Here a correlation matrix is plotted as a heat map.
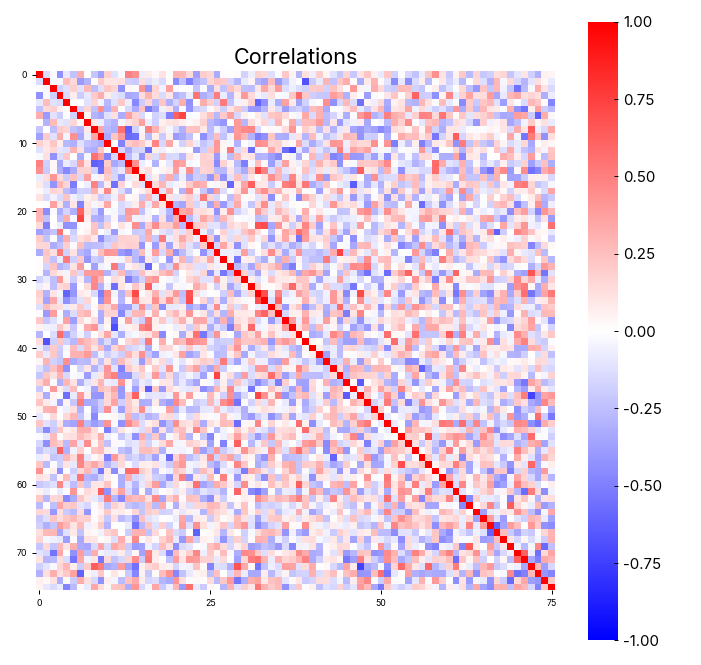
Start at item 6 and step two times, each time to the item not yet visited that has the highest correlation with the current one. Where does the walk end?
59
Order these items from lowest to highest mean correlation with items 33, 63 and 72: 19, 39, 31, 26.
31, 26, 19, 39
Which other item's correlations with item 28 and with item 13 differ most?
11
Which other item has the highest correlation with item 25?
56
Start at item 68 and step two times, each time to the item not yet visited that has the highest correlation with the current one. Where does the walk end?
32
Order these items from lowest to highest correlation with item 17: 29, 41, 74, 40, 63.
41, 63, 74, 40, 29
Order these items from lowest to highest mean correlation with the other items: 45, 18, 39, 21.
45, 18, 21, 39
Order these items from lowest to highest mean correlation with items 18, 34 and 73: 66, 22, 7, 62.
62, 22, 7, 66
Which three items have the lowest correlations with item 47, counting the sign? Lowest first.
72, 45, 4
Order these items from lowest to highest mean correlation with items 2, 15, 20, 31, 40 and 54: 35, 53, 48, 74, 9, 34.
48, 9, 34, 74, 53, 35
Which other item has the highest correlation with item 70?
71
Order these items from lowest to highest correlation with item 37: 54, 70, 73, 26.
73, 26, 54, 70
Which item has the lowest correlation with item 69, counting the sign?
74
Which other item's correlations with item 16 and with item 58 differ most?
30
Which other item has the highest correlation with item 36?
16
